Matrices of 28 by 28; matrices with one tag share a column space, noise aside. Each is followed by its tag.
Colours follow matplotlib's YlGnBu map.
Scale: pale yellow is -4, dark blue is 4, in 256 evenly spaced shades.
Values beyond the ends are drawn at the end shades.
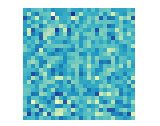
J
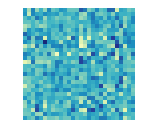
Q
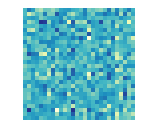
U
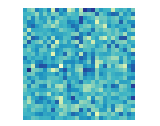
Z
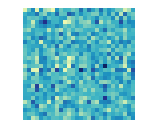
Z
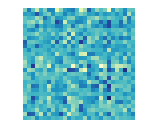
Z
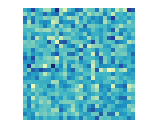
Z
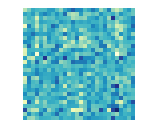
Q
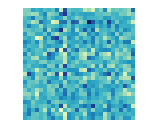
U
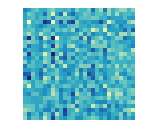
U
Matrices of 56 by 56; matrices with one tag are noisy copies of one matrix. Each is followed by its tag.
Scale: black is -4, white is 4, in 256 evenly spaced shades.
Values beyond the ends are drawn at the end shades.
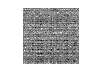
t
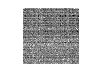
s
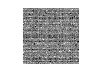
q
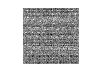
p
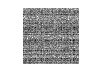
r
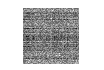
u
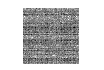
r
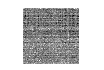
s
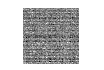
q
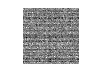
q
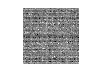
q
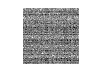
r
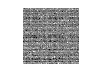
q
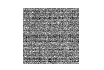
q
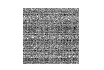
r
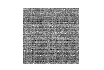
t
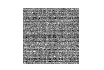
q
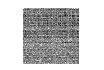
s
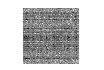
u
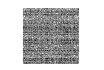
r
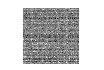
q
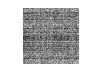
u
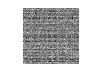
q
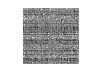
r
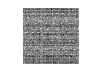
p
